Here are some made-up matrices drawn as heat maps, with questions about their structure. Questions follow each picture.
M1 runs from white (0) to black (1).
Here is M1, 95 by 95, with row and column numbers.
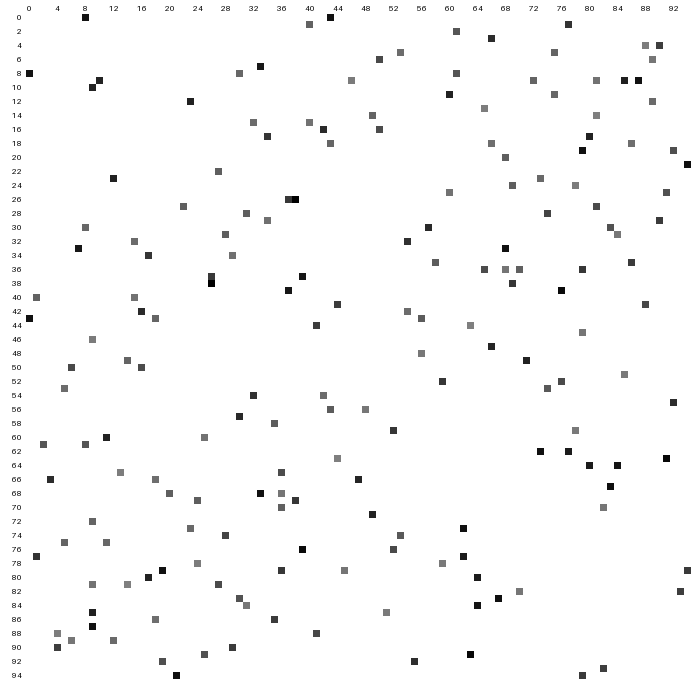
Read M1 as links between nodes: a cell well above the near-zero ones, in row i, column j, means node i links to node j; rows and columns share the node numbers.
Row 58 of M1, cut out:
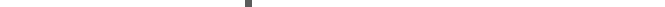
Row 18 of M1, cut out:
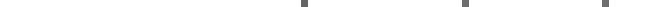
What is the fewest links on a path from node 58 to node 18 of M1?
3
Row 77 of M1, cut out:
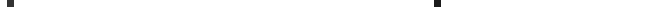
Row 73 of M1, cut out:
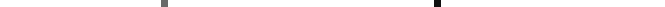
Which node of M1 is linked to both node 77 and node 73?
node 62
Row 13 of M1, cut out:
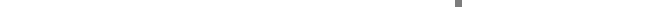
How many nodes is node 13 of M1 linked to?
1
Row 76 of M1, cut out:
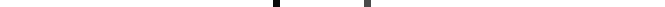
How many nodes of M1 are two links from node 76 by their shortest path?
2
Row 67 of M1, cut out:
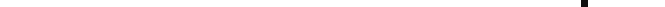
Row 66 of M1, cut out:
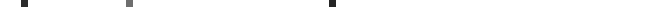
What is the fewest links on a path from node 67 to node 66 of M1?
7
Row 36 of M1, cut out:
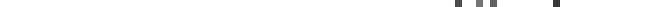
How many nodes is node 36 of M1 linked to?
4
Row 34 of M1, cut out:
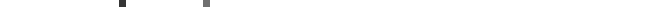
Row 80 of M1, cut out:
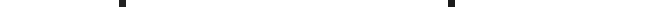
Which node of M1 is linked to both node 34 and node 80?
node 17
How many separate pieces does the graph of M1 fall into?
6
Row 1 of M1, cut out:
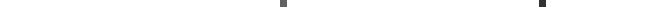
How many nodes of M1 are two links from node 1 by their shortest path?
2
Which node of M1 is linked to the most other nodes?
node 9
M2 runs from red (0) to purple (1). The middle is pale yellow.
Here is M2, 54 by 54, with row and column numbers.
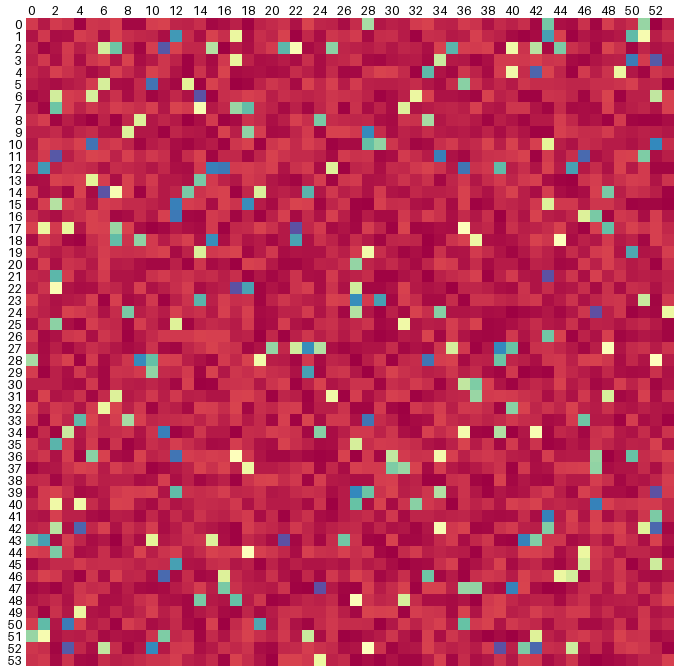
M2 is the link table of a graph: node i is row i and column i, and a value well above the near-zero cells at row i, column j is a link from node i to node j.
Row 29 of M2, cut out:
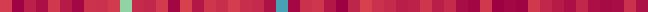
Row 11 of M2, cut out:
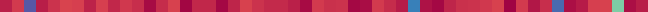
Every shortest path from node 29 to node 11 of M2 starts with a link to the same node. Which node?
node 23
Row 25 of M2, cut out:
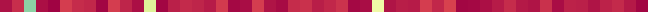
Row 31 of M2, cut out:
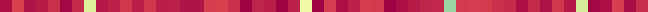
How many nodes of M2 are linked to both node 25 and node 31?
0
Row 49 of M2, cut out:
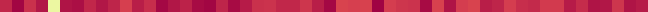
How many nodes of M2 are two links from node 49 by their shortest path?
3
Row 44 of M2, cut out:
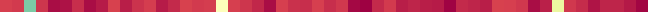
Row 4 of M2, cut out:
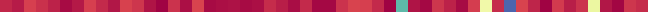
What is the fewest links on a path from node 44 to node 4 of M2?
3
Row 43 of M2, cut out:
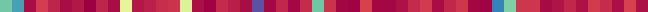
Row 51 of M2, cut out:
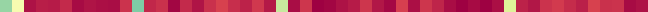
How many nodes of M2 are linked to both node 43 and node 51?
3
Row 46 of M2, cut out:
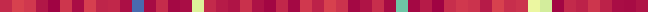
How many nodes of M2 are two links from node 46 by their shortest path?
10
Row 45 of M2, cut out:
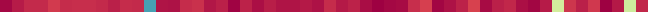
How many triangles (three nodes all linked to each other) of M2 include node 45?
0
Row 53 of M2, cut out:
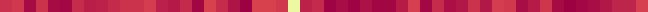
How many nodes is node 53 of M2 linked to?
1
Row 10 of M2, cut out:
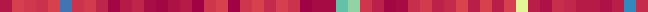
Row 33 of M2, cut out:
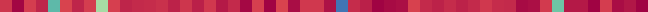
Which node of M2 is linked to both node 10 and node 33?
node 28
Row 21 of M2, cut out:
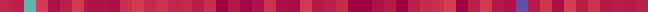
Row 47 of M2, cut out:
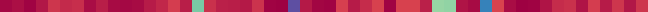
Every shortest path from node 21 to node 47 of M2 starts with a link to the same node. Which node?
node 2
